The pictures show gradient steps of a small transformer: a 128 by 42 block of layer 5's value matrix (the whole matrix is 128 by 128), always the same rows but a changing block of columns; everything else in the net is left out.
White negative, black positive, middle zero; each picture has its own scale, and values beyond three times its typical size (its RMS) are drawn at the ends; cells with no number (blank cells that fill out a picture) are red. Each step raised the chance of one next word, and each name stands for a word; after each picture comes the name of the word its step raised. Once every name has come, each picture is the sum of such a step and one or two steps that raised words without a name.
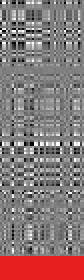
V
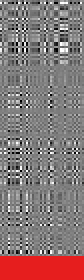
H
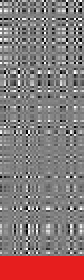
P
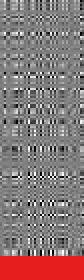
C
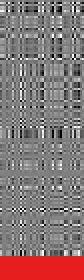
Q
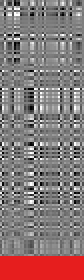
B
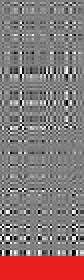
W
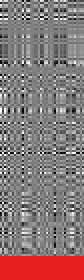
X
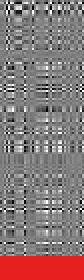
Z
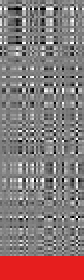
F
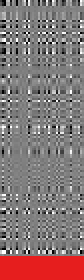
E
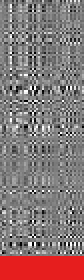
E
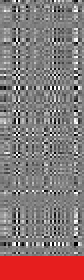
X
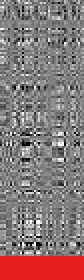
V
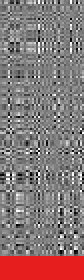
H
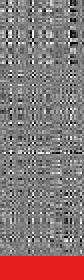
X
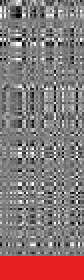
B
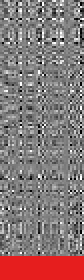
P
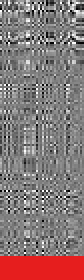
Z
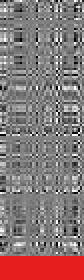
P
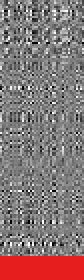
Z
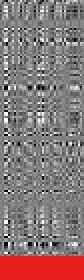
V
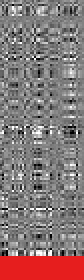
Q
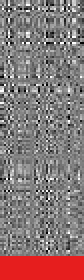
F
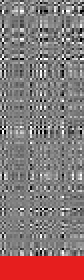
Q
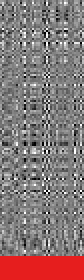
V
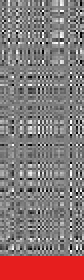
E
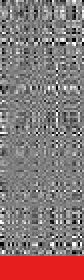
E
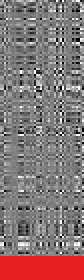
P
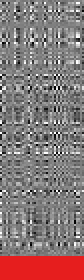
X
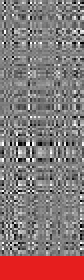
V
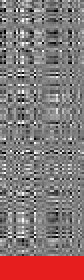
X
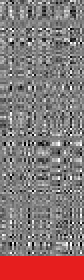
V
